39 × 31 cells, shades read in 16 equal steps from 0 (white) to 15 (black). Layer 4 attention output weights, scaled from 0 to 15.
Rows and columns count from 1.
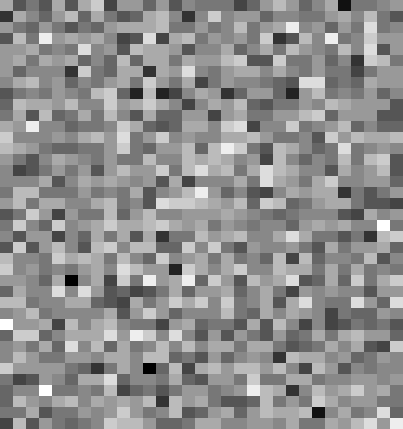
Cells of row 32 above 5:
18
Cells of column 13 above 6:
19
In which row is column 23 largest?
9
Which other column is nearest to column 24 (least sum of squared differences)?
7
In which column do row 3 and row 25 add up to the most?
14
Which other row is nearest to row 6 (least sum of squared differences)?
15
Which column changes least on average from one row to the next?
17
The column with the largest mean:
6
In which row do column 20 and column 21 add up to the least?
36
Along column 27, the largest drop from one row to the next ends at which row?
2
